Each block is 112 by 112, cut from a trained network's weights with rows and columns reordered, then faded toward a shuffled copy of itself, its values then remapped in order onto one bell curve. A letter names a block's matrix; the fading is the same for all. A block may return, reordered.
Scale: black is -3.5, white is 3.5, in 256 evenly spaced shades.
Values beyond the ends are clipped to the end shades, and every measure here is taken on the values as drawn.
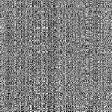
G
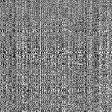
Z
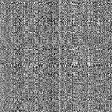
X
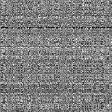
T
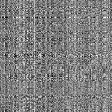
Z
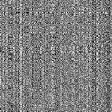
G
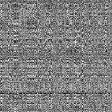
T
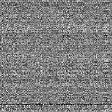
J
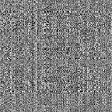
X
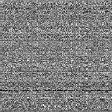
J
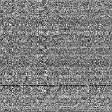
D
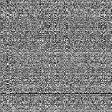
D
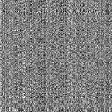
X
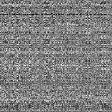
T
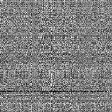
D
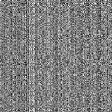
G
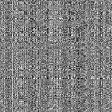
Z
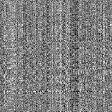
G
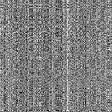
Z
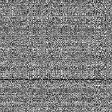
D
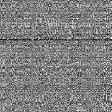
J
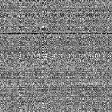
J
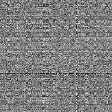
T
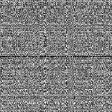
D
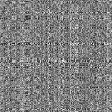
X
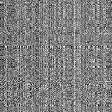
Z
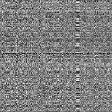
T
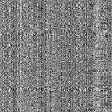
G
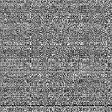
D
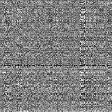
T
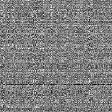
D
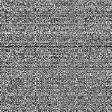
T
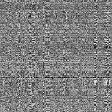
T
